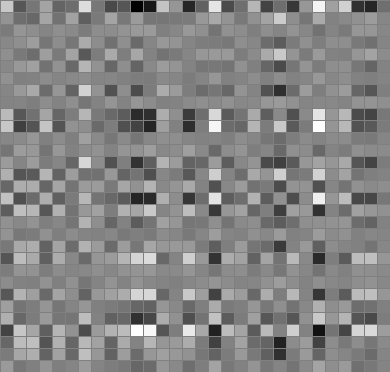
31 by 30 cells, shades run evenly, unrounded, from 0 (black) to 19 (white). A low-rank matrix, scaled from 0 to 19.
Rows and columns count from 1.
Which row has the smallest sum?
1
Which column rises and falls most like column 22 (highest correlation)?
6
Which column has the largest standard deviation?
25
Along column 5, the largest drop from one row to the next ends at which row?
17
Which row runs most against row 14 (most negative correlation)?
9
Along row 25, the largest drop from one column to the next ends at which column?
13
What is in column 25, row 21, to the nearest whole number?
7
